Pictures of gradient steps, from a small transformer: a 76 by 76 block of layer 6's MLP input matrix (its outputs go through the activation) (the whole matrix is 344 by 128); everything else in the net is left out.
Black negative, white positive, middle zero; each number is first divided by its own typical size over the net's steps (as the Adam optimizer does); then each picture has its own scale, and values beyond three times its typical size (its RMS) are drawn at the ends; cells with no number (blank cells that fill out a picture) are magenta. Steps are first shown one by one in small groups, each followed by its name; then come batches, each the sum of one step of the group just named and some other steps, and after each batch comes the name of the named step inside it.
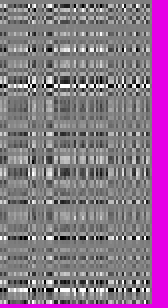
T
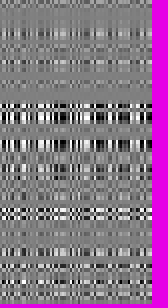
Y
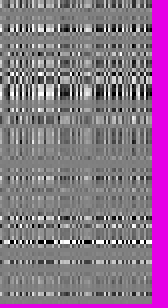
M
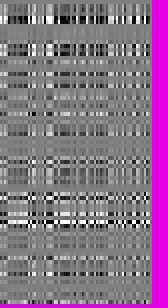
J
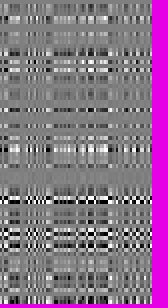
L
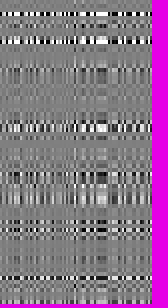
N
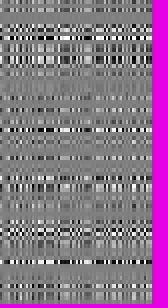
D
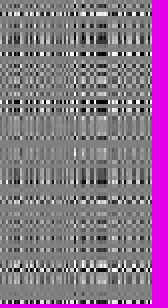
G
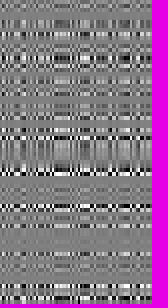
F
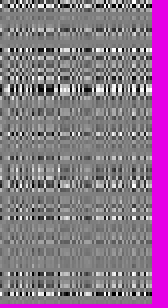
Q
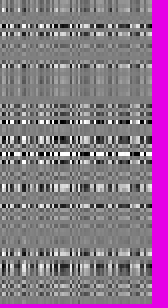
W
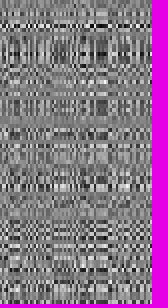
G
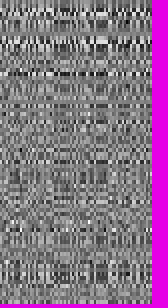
N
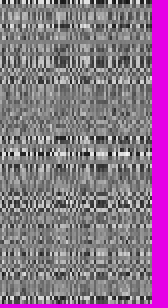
M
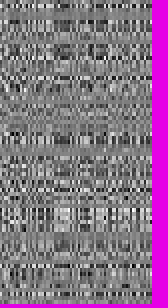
Q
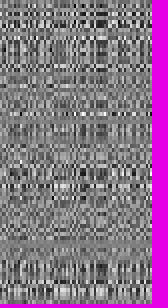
T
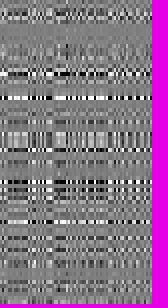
J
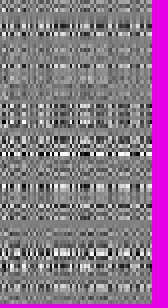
W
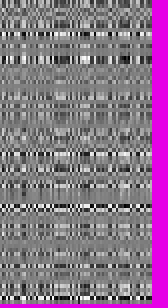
F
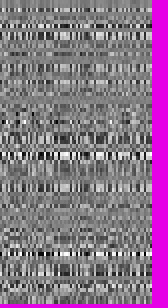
W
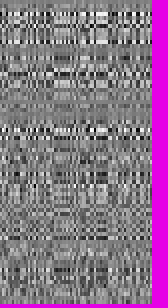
N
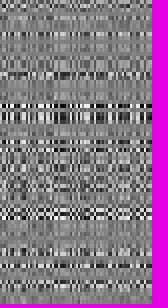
Y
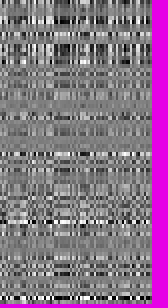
J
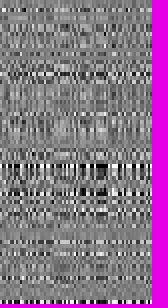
M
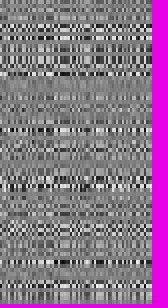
D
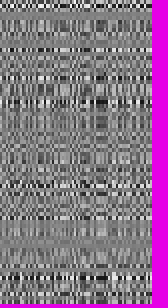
Q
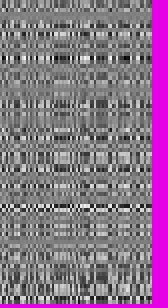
F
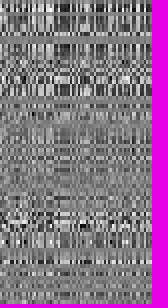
J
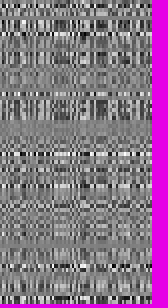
G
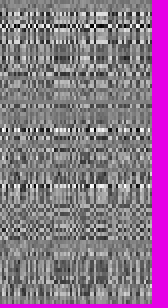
N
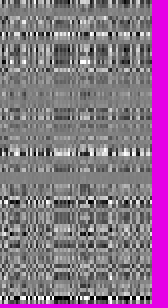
L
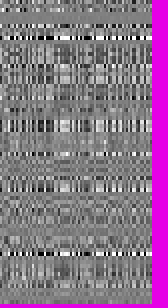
D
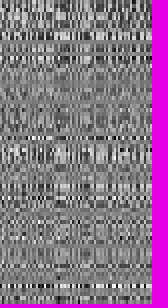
D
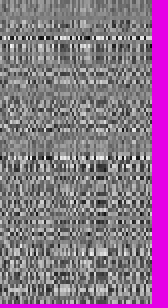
D
